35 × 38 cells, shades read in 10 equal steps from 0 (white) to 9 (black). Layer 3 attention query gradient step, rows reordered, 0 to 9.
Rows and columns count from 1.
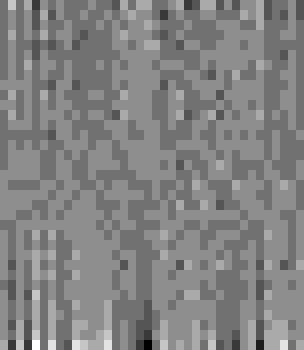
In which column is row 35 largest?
19
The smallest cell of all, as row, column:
35, 5
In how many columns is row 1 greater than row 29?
20
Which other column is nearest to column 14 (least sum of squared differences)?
3
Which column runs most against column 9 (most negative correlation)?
27
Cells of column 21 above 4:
17
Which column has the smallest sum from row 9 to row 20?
2
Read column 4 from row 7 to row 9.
3 4 4
